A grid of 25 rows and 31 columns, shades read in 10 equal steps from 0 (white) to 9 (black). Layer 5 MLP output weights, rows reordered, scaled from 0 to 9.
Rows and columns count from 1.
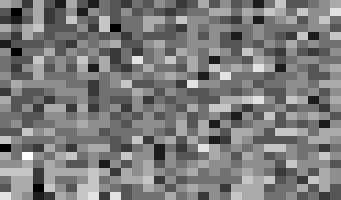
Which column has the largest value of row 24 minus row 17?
4
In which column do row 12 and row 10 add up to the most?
19
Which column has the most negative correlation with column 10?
11
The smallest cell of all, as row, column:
20, 3
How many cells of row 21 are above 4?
10
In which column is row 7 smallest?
23
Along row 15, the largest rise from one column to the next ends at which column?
26
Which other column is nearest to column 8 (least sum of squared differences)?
6
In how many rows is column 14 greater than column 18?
8
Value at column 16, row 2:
7
